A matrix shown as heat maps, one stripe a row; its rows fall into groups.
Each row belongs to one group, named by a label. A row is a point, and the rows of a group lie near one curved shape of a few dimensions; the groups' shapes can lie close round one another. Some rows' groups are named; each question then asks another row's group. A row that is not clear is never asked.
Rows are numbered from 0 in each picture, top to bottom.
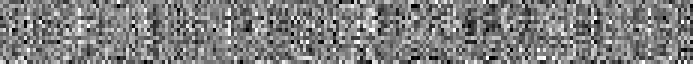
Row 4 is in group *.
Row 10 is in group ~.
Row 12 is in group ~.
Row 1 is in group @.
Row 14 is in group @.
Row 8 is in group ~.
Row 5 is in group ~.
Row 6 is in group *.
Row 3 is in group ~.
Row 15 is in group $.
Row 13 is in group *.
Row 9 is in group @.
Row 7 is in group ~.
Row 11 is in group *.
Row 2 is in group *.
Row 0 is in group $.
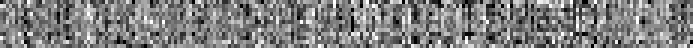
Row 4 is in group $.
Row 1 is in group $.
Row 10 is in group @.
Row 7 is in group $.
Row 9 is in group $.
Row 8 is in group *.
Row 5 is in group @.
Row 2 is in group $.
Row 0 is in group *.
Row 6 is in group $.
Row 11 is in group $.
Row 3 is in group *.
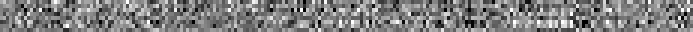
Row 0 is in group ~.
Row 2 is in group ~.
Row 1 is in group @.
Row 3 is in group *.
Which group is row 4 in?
$
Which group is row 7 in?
$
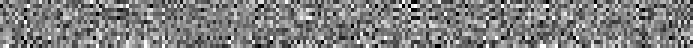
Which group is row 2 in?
@
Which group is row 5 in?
$
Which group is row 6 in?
$
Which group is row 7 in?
*
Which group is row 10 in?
~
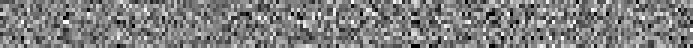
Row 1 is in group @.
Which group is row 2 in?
*
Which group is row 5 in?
@
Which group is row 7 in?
$
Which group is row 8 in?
*
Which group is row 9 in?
$
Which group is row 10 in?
@
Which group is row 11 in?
@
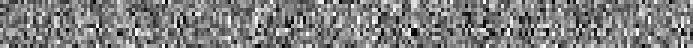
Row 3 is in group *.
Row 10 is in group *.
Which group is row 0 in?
$
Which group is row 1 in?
*
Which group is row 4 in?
~
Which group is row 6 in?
*
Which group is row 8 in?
@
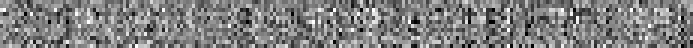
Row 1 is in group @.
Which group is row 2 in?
$
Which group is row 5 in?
$
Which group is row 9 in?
$
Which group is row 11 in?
@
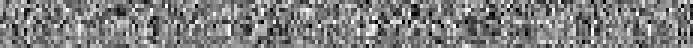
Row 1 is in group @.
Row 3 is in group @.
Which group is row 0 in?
$
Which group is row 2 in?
@
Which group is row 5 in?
*
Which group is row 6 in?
~
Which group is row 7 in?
~
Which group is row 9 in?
@
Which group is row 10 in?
*
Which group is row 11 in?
@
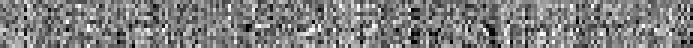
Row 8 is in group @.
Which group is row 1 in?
*
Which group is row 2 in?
~
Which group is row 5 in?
*
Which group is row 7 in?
$
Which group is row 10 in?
@
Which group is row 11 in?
*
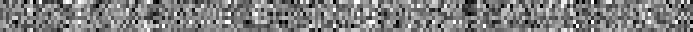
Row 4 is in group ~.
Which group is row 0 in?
~
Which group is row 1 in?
$
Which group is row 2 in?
*
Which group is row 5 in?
~
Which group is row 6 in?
$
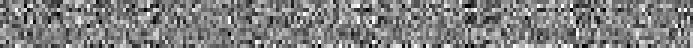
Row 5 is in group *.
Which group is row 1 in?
*
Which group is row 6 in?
*
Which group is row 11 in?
*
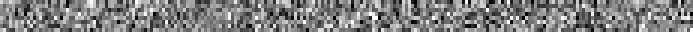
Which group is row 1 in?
$
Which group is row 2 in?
@
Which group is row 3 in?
~
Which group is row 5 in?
@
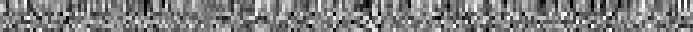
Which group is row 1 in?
$
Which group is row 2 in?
$
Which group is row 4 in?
@
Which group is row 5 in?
$
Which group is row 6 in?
~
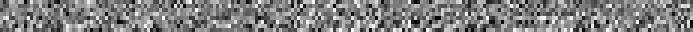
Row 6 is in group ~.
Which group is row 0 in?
*
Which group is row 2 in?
*
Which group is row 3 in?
$
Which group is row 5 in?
@
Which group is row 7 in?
*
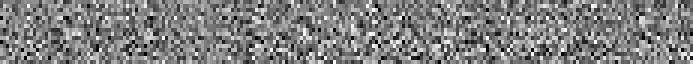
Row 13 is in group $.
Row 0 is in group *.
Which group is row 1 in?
*
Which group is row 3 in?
@
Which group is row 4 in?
*
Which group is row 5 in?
$
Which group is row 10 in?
*
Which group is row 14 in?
~
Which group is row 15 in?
$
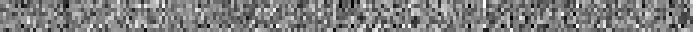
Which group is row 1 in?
$
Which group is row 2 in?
*
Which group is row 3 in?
$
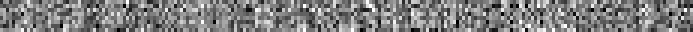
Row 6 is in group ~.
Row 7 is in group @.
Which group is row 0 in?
*
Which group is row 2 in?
$
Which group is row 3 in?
$
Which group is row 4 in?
*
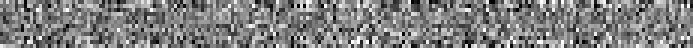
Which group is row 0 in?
@
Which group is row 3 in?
*
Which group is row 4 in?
~
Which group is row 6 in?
@
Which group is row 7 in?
$
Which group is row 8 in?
*
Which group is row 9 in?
~
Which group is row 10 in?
*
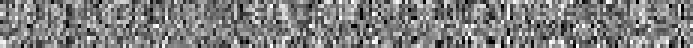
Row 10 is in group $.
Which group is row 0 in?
*
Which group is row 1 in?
$
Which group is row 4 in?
@
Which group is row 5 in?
*
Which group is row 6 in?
$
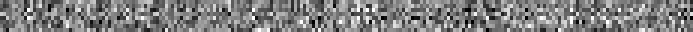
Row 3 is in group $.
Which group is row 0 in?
~
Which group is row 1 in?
~
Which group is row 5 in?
*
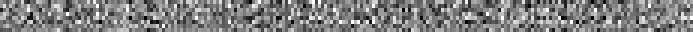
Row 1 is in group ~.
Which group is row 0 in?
$
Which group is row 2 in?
*
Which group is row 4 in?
$
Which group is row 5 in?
*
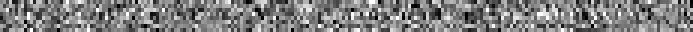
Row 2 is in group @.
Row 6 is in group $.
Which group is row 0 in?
~
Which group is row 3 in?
*
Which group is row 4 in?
*
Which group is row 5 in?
~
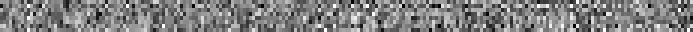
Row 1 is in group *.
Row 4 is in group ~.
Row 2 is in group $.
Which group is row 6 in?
$
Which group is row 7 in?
~
